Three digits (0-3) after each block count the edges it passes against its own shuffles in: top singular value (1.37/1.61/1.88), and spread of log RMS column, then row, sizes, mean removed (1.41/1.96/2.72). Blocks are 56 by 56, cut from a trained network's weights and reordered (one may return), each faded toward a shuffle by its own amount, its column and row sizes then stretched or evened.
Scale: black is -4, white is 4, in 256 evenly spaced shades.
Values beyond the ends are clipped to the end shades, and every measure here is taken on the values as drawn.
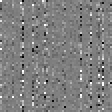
1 3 0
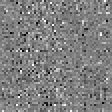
1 2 2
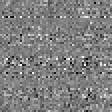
1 1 3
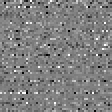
0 0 3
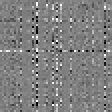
3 3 1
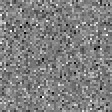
0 0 0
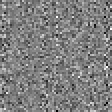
2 2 0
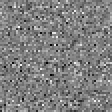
0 0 2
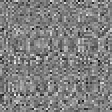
3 1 2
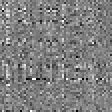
3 2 2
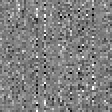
1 3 0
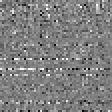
1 1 3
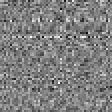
3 1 2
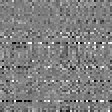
3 1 3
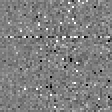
1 1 0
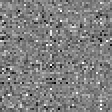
0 1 2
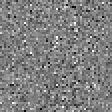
0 1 0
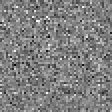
0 0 1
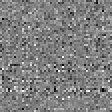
1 2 2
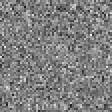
1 0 1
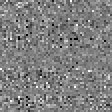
0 1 2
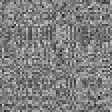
3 0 0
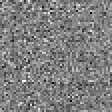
1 1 1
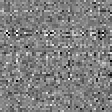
2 1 2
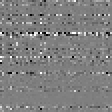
2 1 3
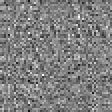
2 2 0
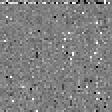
2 1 1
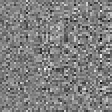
3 2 1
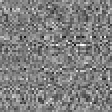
3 0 2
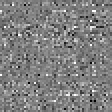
0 2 3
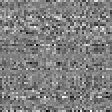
3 0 3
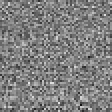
2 0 1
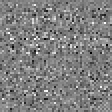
1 1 2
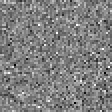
0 0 0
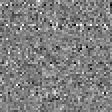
1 0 2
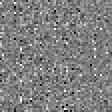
0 2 0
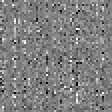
0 3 1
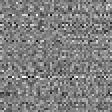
3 0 2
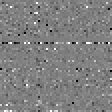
2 1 2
